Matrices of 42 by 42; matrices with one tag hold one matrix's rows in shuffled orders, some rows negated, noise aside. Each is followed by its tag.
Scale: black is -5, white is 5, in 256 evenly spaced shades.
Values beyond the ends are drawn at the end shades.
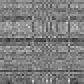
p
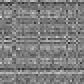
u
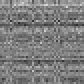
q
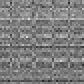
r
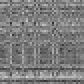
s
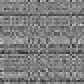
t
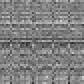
r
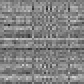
p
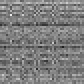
s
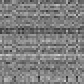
u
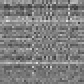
p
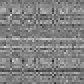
s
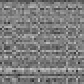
u
